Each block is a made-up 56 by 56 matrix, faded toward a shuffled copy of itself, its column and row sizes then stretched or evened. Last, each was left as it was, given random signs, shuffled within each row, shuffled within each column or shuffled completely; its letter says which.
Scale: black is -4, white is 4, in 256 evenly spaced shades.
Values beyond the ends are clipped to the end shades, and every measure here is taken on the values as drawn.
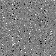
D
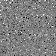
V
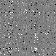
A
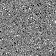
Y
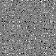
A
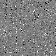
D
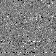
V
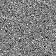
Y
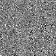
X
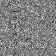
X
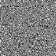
X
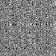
A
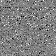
V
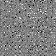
A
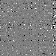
A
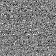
V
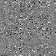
X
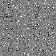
X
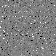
V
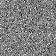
Y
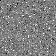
Y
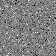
Y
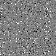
X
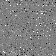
V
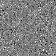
D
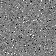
Y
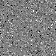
D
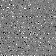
V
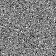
Y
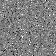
Y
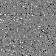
V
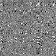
A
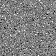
Y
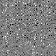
A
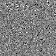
V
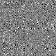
A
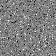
Y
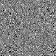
A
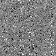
X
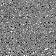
V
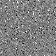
D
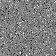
Y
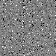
D
